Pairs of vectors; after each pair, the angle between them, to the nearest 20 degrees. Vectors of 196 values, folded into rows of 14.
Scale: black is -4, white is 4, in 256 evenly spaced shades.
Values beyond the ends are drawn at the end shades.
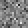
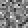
60 degrees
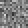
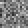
40 degrees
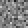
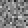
20 degrees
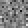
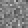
100 degrees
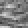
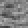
160 degrees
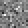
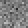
120 degrees
